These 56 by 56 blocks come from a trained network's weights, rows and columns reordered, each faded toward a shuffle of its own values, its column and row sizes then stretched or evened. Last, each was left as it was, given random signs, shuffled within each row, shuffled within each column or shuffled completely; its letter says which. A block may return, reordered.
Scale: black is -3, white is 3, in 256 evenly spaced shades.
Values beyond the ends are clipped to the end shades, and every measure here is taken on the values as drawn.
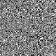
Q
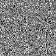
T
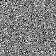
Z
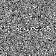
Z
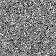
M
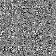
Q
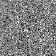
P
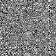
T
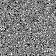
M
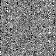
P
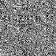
Q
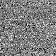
Z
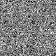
Z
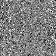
P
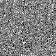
P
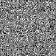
Q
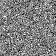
M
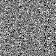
P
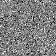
Z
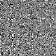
T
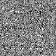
T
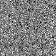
P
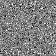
Z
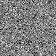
Z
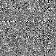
T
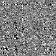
T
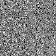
P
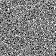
M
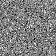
M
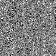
P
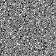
P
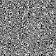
T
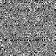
Q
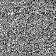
Z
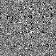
T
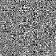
Q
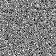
M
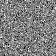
M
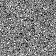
M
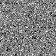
Z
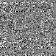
T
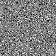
Z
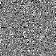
T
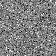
M
